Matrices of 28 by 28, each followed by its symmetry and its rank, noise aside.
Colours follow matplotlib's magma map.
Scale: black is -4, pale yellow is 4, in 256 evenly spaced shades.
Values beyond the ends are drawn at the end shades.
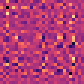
no symmetry, rank four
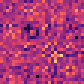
symmetric, rank six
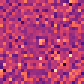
symmetric, rank six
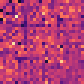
symmetric, rank eight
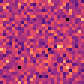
symmetric, rank eight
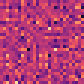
antisymmetric, rank six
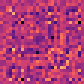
symmetric, rank four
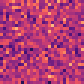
antisymmetric, rank eight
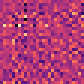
antisymmetric, rank four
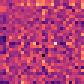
antisymmetric, rank six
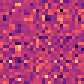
antisymmetric, rank six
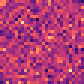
symmetric, rank eight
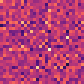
symmetric, rank six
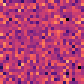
no symmetry, rank eight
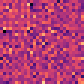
symmetric, rank eight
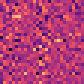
no symmetry, rank six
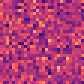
no symmetry, rank eight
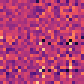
antisymmetric, rank four
